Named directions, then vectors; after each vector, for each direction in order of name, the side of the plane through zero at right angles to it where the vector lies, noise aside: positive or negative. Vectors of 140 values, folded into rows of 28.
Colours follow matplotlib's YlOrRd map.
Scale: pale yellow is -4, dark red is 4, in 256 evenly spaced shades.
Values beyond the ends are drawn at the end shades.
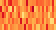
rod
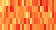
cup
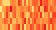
positive, negative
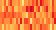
positive, positive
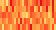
positive, positive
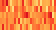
negative, negative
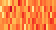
positive, negative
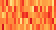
negative, negative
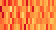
negative, positive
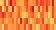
positive, positive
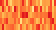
negative, negative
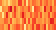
positive, negative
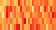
positive, negative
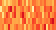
positive, negative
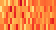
positive, negative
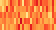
positive, positive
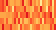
negative, negative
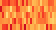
negative, positive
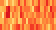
positive, negative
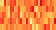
positive, positive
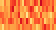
positive, positive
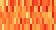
positive, positive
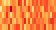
positive, negative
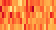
negative, positive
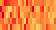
negative, positive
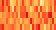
negative, negative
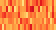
positive, positive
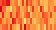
negative, positive
